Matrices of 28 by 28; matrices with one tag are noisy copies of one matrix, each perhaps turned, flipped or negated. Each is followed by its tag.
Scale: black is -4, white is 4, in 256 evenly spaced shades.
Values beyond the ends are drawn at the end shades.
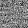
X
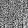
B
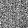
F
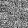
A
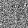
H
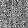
X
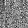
B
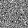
H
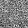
F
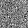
F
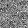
A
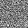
F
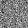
F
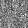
A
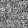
A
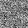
A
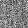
X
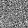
F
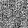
A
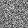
H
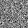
H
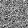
H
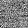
X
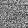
B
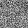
F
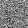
H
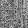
B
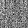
B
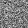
H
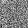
F
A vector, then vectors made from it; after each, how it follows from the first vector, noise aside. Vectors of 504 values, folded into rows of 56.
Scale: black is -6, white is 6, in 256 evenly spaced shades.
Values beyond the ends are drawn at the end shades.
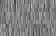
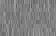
negated, shrunk.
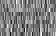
reversed, negated, scaled up.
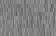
wrapped around, shrunk.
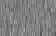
reversed, shrunk.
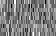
negated, scaled up.
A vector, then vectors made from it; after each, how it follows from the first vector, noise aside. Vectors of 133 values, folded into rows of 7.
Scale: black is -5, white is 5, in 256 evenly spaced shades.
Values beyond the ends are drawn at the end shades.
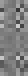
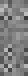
reversed, negated.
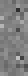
partly zeroed.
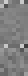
wrapped around, partly zeroed.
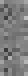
reversed, partly zeroed.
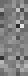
negated.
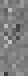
wrapped around, negated, partly zeroed.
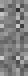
copied.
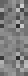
negated.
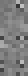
wrapped around, negated, partly zeroed.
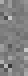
reversed, partly zeroed.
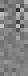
partly zeroed.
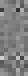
partly zeroed.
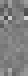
reversed, partly zeroed.
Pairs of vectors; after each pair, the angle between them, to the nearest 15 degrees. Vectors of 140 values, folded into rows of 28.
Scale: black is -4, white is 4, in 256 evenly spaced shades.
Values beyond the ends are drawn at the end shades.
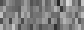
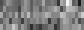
30 degrees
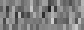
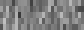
135 degrees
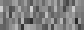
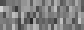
60 degrees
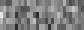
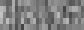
45 degrees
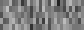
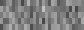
30 degrees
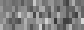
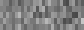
45 degrees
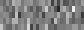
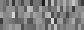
120 degrees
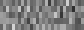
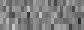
45 degrees
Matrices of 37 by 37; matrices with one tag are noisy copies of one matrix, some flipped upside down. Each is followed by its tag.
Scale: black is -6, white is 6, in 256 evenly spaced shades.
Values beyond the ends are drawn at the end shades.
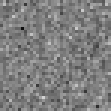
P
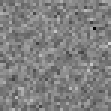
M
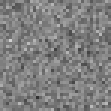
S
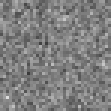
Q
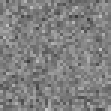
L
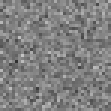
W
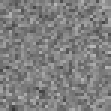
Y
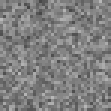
Q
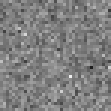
P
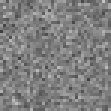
Q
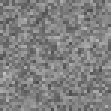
L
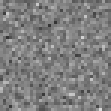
Q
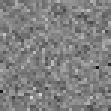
M
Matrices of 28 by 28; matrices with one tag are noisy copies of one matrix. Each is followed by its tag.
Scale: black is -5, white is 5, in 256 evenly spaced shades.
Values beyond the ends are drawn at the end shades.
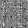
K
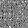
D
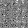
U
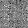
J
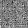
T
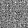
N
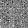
T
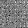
N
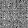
J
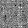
K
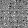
J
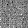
T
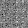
U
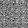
U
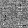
K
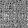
J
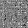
K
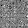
J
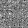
D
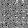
U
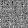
T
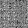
J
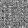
D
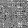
K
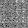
U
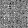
J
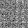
U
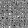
D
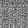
T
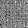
N
